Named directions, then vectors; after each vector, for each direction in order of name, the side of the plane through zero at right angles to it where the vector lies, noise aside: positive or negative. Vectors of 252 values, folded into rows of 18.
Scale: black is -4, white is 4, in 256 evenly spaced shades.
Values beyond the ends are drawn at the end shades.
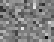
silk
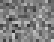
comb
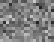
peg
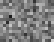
positive, negative, negative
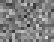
positive, positive, negative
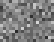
negative, negative, positive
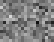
negative, positive, negative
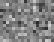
negative, positive, positive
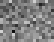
positive, positive, positive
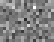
negative, negative, positive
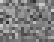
negative, negative, negative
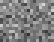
negative, negative, negative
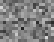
negative, positive, negative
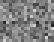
negative, positive, negative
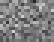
negative, negative, negative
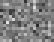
negative, positive, positive
